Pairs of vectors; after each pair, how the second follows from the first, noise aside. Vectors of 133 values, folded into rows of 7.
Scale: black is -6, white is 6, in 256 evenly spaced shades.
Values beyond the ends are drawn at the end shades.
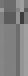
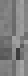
wrapped around.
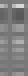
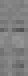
wrapped around, negated, shrunk.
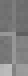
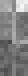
reversed, scaled up.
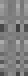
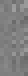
wrapped around, negated, shrunk.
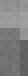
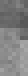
negated.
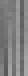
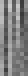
reversed, scaled up.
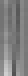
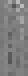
reversed, partly zeroed.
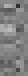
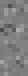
negated, partly zeroed.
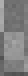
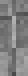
wrapped around.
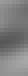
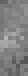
negated, partly zeroed.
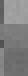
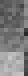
reversed, scaled up.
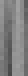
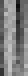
reversed, scaled up.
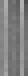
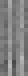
wrapped around.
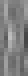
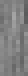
wrapped around, negated, shrunk.
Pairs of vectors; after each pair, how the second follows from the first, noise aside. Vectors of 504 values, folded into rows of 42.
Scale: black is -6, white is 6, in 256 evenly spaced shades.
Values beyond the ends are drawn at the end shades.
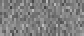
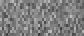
wrapped around.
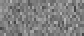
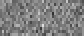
wrapped around.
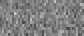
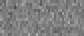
reversed, shrunk.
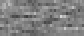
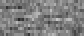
reversed, negated.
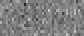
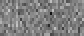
wrapped around.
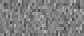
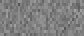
shrunk.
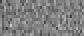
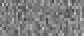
reversed, negated.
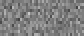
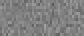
wrapped around, shrunk.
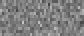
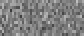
wrapped around.
